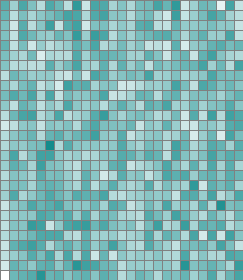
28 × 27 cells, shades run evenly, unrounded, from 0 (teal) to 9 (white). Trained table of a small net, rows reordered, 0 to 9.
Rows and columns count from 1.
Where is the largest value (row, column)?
28, 1
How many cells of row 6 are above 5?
13
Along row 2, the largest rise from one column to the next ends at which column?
21
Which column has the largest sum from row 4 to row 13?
5
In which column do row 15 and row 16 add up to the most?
19
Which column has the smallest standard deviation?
15
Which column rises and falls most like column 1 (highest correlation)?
20
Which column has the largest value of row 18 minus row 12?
12
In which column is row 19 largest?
23
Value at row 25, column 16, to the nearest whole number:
6
